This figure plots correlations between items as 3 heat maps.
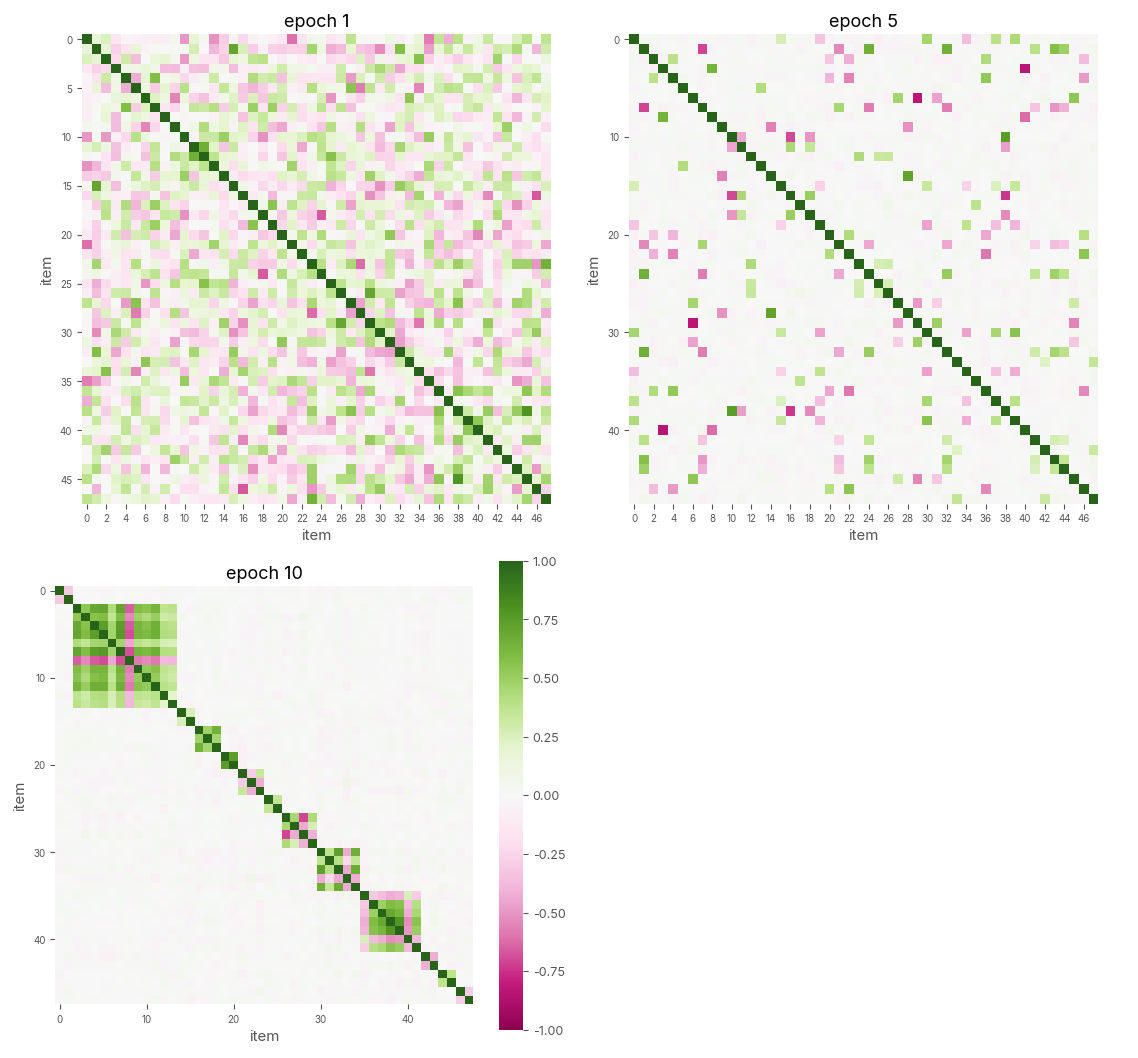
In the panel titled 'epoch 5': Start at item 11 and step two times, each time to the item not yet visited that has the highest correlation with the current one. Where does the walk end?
18
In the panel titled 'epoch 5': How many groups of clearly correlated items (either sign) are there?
11
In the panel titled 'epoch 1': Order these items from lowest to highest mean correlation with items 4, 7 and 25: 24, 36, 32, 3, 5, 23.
5, 32, 23, 3, 24, 36
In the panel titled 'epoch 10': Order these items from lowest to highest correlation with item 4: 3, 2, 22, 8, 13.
8, 22, 13, 3, 2
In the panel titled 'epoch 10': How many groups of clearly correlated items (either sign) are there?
13
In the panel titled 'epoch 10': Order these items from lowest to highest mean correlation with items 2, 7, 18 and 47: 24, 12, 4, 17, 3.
24, 17, 12, 3, 4
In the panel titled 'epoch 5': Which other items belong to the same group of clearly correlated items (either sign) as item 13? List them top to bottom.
5
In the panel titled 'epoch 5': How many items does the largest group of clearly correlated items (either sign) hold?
8
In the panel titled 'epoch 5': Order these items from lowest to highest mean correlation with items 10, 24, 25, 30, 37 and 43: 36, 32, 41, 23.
36, 23, 41, 32
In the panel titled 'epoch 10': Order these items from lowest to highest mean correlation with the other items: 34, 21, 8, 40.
8, 40, 21, 34
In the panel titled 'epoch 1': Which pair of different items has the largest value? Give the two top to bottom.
38, 45
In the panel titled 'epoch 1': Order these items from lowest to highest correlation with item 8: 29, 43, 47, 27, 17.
43, 47, 27, 29, 17
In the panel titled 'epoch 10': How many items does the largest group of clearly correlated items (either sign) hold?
12
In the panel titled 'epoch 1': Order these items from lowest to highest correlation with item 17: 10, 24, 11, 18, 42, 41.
10, 41, 11, 18, 24, 42
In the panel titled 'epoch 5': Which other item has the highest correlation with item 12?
23
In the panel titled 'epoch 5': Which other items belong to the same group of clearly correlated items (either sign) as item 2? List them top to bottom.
4, 20, 22, 36, 46
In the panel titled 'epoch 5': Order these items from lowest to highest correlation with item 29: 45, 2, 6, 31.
6, 45, 2, 31
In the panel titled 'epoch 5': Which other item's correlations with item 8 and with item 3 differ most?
40
